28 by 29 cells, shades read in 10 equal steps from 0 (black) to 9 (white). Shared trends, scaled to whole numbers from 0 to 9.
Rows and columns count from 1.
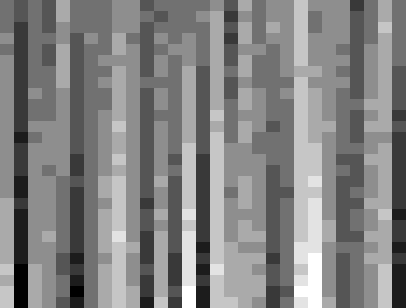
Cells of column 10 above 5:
3
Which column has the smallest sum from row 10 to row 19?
2
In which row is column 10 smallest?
4
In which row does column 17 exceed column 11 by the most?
28
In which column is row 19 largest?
23
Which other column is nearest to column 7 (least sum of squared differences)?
21
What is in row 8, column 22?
7
